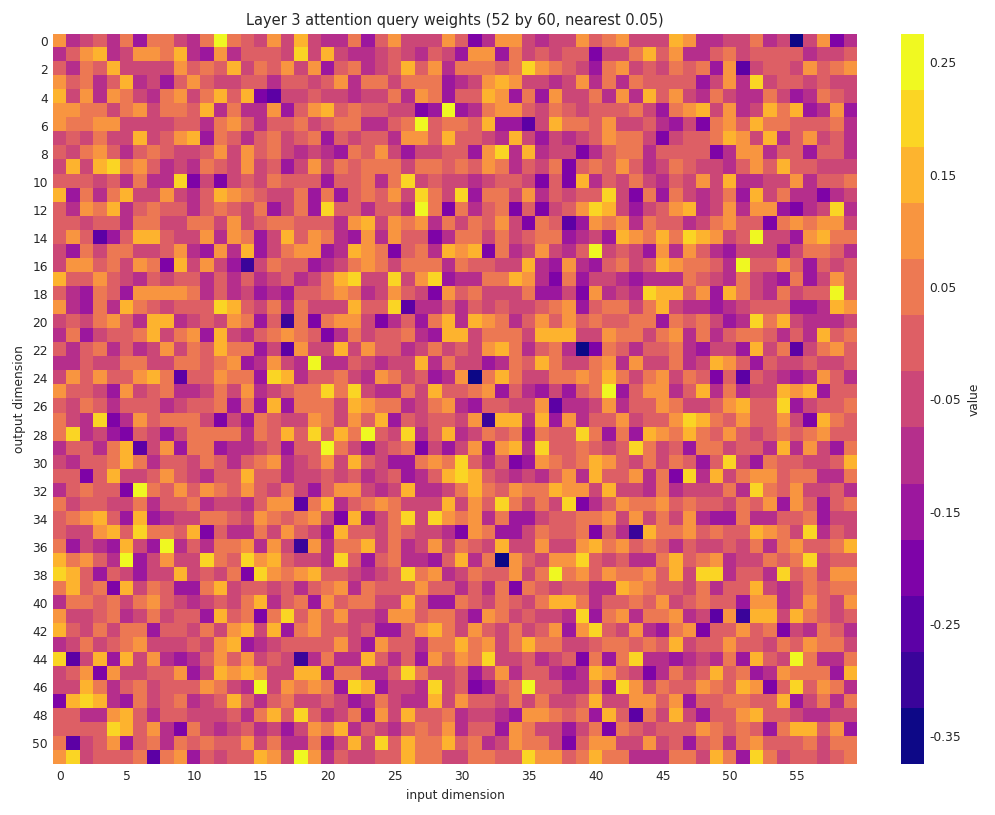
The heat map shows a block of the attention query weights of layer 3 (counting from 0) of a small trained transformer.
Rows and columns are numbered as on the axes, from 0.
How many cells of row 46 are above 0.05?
16
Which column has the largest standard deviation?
39
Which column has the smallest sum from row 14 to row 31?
15
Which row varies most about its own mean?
44
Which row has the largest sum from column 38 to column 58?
38
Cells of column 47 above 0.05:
11
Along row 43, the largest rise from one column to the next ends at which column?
24
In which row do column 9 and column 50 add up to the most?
10
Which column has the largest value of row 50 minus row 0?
55
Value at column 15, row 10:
-0.05
